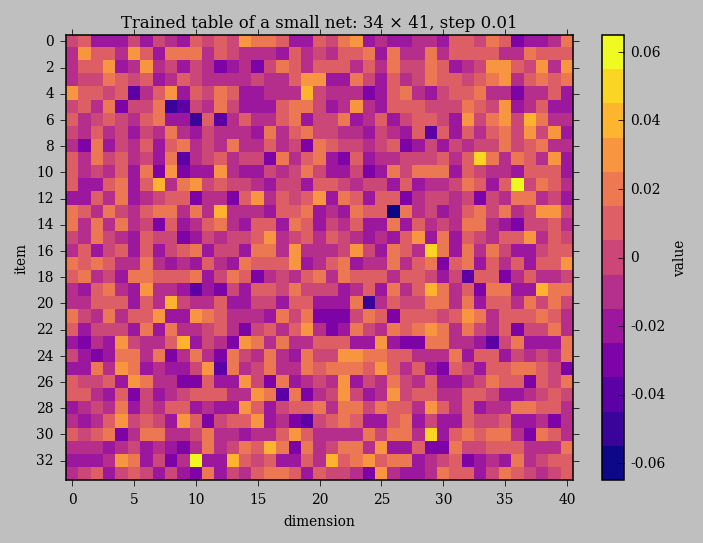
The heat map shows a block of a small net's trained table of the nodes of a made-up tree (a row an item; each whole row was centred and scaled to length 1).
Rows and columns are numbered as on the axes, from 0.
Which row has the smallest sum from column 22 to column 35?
23
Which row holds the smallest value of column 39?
29
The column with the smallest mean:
9
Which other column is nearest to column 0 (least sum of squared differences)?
33
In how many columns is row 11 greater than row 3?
16
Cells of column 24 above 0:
10
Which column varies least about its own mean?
31
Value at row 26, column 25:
-0.01
